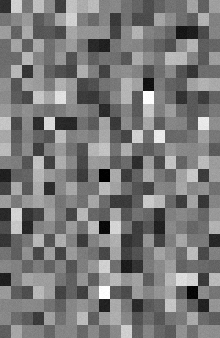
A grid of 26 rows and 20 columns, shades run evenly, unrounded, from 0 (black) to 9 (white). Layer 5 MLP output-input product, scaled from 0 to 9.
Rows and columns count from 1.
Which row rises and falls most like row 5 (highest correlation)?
22
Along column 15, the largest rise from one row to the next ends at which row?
11
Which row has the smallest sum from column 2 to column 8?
10
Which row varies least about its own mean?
26
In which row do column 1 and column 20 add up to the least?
19
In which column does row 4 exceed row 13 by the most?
13
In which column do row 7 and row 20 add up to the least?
14
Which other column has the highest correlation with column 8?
2
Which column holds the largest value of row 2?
7
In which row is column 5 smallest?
15
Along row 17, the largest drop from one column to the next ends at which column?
3
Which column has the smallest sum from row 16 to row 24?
12
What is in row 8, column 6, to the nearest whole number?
8
